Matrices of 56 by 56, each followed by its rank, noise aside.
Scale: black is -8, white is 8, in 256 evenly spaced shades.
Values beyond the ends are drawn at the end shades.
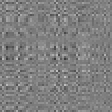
two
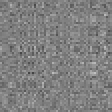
six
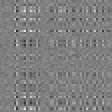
one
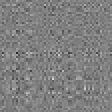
four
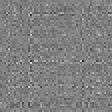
four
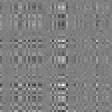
one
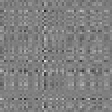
two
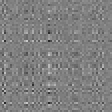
two
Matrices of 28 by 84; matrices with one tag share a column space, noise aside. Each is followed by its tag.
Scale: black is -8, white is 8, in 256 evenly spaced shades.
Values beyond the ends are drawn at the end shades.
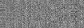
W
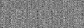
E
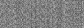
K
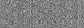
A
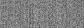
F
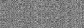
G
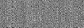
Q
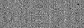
Q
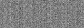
G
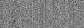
A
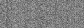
G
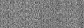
K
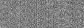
K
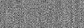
Q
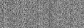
K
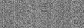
A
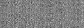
F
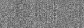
W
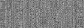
E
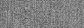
E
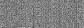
Q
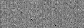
K
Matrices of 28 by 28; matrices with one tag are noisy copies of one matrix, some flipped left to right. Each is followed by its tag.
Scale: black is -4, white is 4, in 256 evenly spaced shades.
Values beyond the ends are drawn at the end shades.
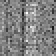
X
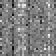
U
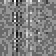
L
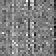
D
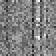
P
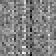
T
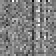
P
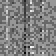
T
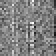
D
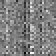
T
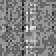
X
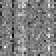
U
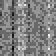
U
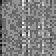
D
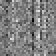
P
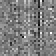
L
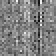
L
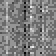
T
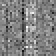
X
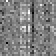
X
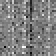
T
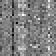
U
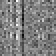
P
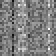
U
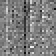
T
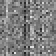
T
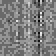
L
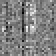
X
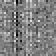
L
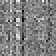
P
